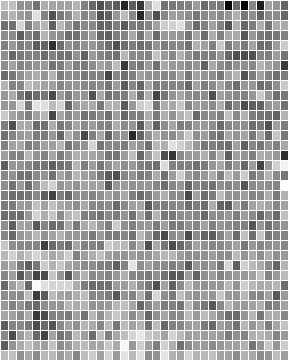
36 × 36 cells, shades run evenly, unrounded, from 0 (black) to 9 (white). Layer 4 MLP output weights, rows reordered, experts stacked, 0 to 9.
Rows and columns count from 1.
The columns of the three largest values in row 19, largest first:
36, 7, 6
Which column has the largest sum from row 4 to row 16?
23
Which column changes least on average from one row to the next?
10
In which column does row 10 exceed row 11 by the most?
33
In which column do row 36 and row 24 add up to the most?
18
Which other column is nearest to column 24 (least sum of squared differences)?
26
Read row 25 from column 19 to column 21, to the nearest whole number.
3 6 4
